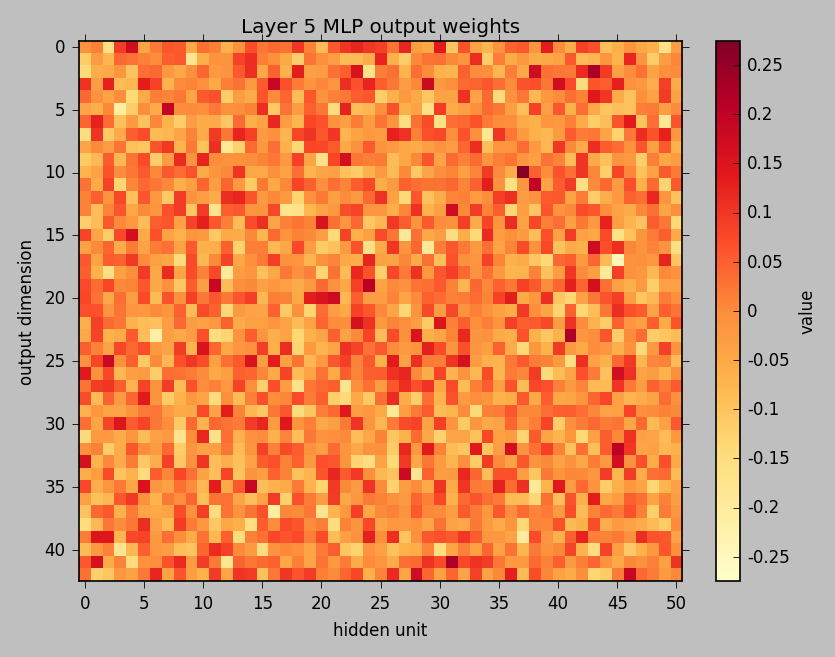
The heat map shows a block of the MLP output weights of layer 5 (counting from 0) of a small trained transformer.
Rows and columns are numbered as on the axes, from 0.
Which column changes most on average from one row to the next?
43
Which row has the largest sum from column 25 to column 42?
41
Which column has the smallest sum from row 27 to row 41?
26
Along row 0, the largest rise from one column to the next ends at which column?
3
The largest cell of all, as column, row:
37, 10
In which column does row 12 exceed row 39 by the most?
13
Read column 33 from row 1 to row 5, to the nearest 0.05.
0.1 0 0.05 -0.05 0
